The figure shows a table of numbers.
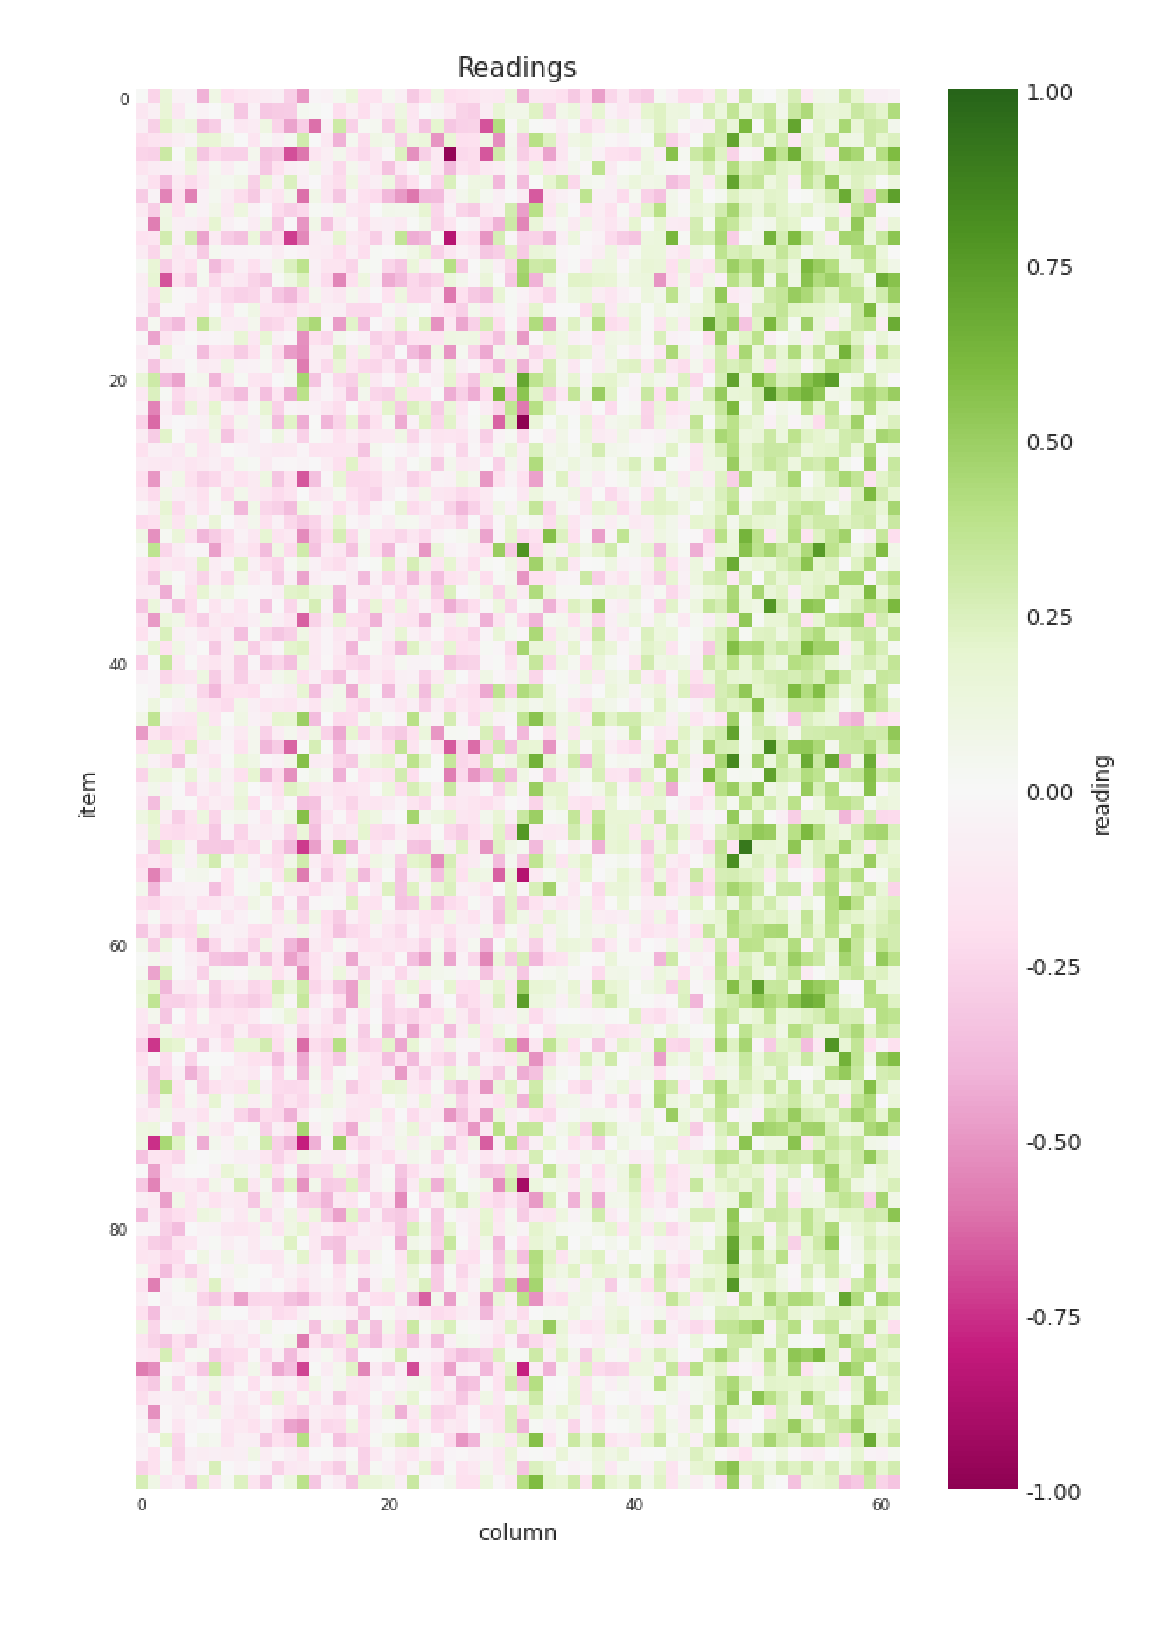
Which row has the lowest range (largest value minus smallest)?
96
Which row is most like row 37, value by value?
27
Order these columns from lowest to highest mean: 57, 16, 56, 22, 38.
16, 22, 38, 57, 56
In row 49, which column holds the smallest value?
43
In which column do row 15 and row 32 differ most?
31
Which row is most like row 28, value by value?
15
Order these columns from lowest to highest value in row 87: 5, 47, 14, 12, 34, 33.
14, 5, 12, 34, 47, 33
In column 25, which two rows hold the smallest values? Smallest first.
4, 10
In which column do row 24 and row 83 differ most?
2
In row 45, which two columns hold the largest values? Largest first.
48, 61
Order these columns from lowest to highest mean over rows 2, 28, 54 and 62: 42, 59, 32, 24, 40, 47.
24, 40, 32, 42, 47, 59
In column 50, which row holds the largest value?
63
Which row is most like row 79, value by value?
45
